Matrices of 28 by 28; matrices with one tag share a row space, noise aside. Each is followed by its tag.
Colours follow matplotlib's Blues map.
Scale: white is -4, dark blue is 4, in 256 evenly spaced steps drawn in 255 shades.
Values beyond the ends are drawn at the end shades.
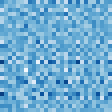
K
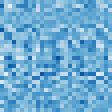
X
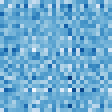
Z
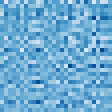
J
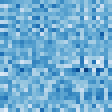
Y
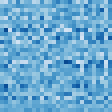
Y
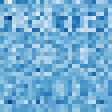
X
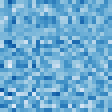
X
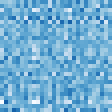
Z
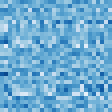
Y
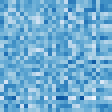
J
